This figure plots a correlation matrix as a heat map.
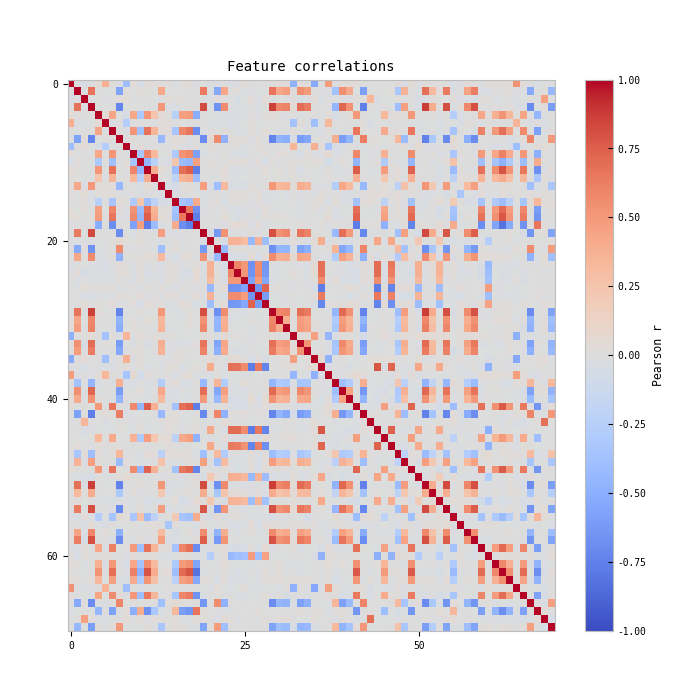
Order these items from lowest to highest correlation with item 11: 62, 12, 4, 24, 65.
24, 12, 4, 65, 62
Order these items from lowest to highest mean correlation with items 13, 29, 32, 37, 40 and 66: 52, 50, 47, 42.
42, 47, 50, 52
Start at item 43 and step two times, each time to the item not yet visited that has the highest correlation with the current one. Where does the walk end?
2
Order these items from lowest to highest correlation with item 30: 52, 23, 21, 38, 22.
21, 38, 23, 52, 22
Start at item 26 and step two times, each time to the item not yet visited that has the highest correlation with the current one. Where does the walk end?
60
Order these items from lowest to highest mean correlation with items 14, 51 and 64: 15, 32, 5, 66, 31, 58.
66, 32, 15, 5, 31, 58
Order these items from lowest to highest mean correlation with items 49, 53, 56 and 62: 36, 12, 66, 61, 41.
66, 36, 12, 61, 41
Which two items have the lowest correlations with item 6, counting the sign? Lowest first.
18, 67
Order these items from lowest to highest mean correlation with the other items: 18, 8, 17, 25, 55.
18, 55, 8, 25, 17
